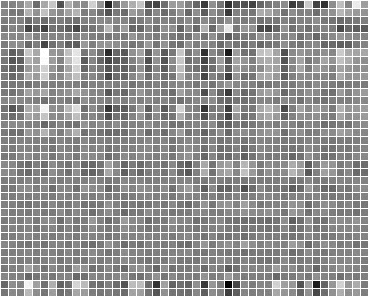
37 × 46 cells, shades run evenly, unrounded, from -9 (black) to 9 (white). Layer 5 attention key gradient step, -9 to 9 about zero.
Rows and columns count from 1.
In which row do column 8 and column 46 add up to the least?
4
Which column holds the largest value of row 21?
31
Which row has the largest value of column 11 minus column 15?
36
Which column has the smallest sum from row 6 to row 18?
29
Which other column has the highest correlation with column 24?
13
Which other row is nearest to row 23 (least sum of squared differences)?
32
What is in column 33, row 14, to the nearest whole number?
3
